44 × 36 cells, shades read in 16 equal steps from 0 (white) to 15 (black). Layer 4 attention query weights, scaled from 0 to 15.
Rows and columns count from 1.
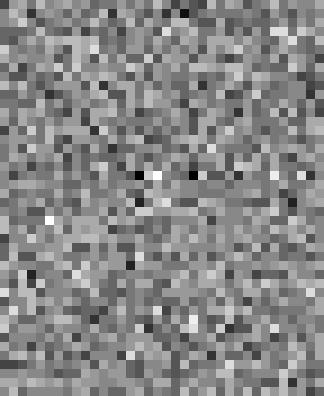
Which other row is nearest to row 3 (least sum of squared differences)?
21
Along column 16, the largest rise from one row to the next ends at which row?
20
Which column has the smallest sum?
25
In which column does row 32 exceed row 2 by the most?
2
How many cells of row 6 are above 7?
13
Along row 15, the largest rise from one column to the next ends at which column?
11
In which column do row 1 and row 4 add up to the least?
31
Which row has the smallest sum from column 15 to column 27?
8
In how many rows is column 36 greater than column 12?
16
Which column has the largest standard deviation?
22
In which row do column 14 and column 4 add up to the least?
35
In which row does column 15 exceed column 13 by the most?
30
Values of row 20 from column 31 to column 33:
1 7 9
